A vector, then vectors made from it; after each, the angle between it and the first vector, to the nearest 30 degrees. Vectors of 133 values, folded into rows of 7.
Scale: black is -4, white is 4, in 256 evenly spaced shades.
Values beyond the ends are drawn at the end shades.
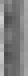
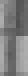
60 degrees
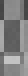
90 degrees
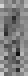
60 degrees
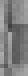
60 degrees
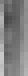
30 degrees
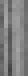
120 degrees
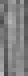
90 degrees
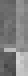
90 degrees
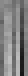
120 degrees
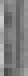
30 degrees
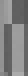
90 degrees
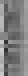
30 degrees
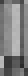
90 degrees
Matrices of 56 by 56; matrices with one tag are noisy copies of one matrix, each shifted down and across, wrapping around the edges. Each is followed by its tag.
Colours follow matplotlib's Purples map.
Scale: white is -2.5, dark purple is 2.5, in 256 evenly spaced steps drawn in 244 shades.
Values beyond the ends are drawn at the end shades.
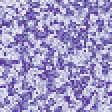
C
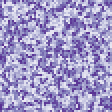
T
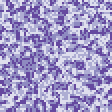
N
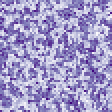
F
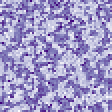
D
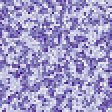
C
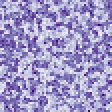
N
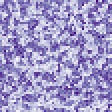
N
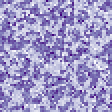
C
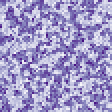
D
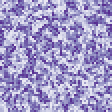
F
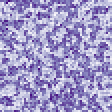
N
